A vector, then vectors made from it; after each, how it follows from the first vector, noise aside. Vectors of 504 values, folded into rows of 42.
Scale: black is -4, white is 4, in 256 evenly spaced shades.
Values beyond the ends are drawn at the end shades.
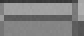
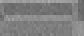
negated, shrunk.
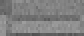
reversed, shrunk.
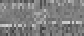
wrapped around, negated, partly zeroed.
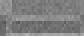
reversed, negated, shrunk.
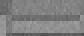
reversed, shrunk.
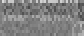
negated, partly zeroed.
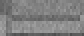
reversed, shrunk.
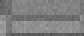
reversed, shrunk.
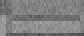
reversed, shrunk.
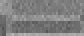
reversed, negated, shrunk.
